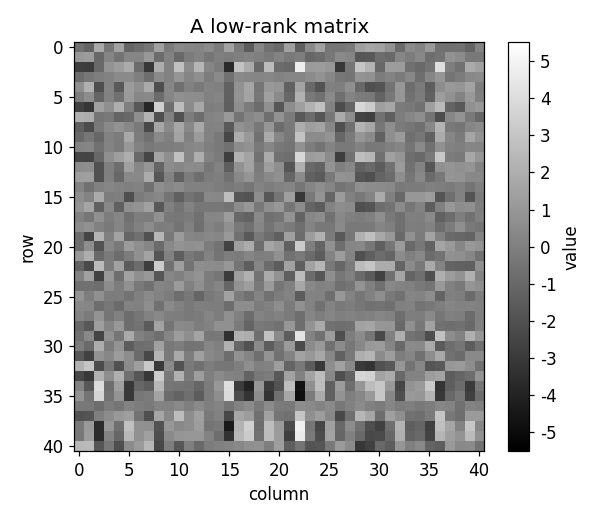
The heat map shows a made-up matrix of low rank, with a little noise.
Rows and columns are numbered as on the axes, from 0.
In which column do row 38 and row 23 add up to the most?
22
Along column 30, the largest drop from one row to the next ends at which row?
23
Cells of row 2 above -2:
36
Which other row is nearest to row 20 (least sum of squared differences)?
5
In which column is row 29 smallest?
15
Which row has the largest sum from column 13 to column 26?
2
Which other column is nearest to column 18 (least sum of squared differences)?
34
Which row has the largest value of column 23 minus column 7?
6
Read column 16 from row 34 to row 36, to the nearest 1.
-3 -2 0
